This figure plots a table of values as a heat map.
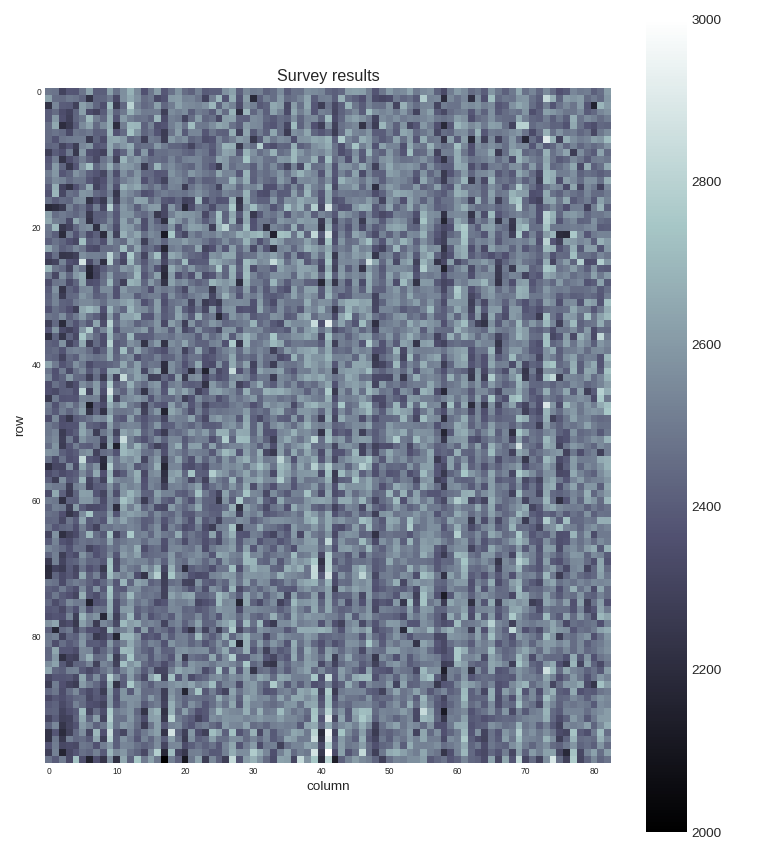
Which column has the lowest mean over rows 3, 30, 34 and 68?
2
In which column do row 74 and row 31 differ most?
25
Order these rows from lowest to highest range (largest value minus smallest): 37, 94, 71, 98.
37, 71, 94, 98
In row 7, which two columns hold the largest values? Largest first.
73, 43
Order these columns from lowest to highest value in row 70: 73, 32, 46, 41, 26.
26, 73, 32, 46, 41
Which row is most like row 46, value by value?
7
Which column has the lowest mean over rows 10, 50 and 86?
58
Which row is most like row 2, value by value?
87
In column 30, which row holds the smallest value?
1
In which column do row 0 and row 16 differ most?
6
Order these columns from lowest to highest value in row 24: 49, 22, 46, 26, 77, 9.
22, 49, 46, 26, 77, 9
